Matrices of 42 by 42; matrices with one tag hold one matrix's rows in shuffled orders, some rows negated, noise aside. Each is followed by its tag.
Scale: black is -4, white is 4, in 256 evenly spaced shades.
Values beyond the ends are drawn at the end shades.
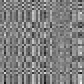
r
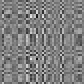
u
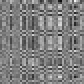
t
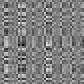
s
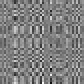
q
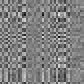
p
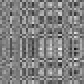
t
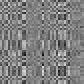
p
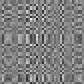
u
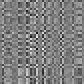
u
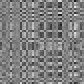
t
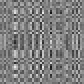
q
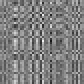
q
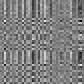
r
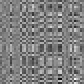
t
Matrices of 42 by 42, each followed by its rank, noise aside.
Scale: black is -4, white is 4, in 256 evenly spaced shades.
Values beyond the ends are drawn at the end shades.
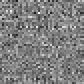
eight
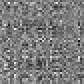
six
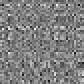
four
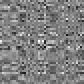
four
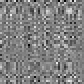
four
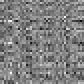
three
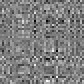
four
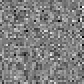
six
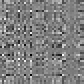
three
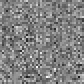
eight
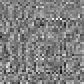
six
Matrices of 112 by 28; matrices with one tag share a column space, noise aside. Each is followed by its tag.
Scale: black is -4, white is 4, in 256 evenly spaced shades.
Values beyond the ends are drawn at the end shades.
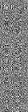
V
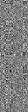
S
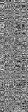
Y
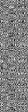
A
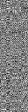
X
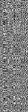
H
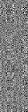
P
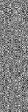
P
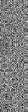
A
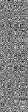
Y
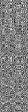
H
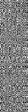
H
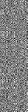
X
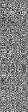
P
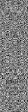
X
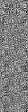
P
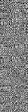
H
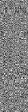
X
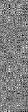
P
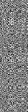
H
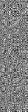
P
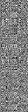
H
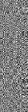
X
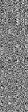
H
